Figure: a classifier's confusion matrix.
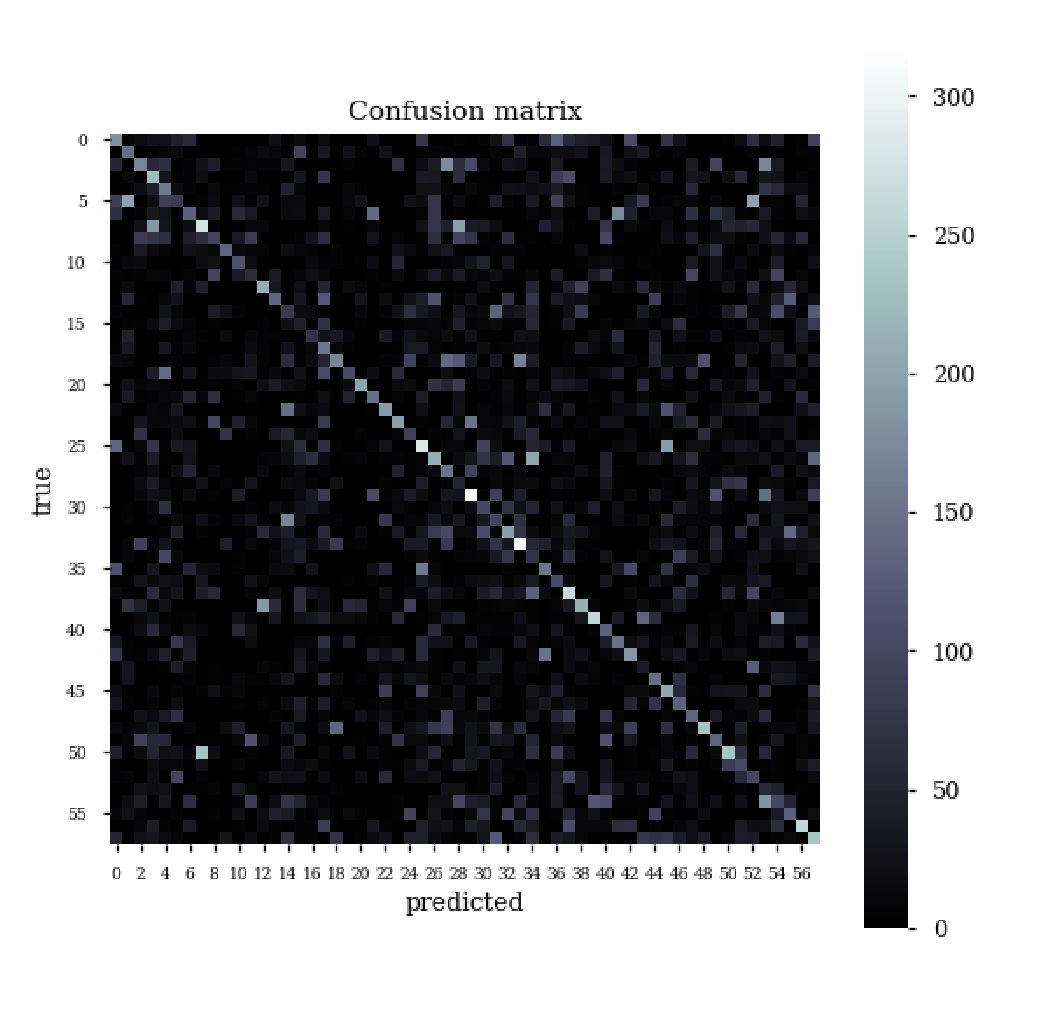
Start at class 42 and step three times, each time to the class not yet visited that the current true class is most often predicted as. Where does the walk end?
45
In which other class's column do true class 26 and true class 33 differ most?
34
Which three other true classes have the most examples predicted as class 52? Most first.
5, 43, 37
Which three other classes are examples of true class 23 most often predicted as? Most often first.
29, 8, 17
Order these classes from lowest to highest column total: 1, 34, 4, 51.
1, 51, 4, 34
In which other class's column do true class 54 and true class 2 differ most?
27
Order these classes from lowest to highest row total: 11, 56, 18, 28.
28, 11, 56, 18
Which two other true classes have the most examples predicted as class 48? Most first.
18, 24
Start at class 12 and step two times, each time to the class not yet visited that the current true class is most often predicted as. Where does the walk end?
24
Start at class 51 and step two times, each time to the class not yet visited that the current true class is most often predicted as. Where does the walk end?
7
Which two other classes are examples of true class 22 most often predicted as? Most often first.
14, 45
